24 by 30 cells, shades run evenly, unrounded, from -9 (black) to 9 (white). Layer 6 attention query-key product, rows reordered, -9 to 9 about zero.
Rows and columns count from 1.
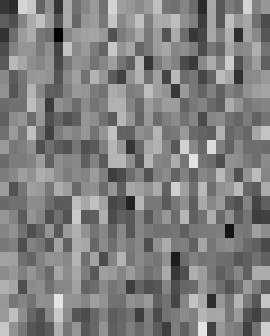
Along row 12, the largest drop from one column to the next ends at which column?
23
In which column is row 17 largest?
9
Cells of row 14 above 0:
19
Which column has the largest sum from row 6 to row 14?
4
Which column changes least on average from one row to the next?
28
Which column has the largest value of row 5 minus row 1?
2
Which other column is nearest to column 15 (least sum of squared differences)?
8
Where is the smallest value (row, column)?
3, 7
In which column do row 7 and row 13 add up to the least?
20
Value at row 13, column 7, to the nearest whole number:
1
